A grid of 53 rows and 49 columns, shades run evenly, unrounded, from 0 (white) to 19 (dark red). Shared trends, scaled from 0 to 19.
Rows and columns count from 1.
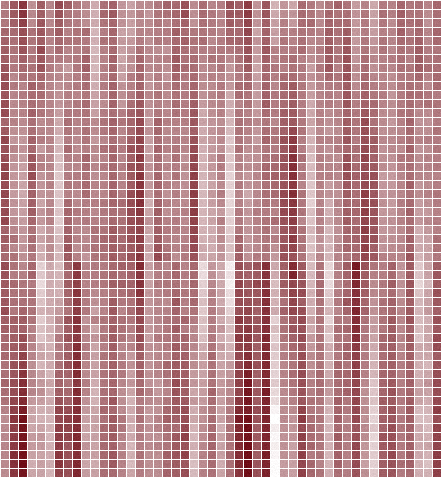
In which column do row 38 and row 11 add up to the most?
30
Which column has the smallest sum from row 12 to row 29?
26
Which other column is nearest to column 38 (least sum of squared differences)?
43
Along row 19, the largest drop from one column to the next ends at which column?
23
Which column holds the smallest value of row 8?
11
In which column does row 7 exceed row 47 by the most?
31
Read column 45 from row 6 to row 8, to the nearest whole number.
11 11 11
